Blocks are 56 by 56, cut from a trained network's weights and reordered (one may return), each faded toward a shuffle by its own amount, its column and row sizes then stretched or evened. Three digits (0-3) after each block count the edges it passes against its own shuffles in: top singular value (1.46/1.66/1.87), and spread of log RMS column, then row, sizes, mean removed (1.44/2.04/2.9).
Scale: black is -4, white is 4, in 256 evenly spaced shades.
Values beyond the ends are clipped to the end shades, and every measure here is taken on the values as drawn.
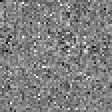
0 1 1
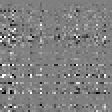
0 2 3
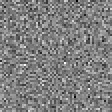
3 0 0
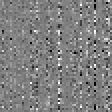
1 3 1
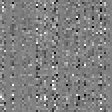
0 3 1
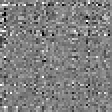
2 2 2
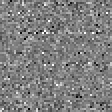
0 0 2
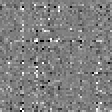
0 2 2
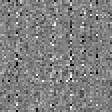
1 2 1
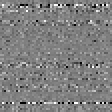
3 0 3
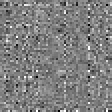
2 2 1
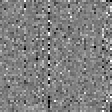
2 2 0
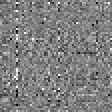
2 1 1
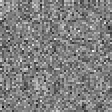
2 0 0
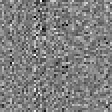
3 2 0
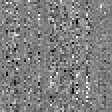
0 3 0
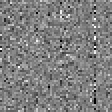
1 2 0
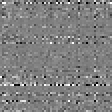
3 1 3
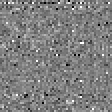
0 0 2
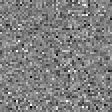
1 1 1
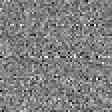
1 0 2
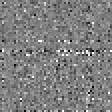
0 2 2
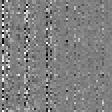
3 3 0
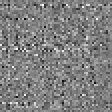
2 1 2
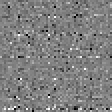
0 1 2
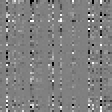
2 3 2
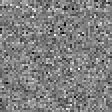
0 0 1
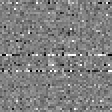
2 0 2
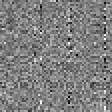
3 1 0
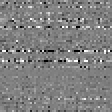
2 0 3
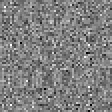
1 1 0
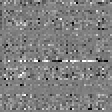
2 1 3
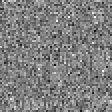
2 0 0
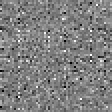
1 1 1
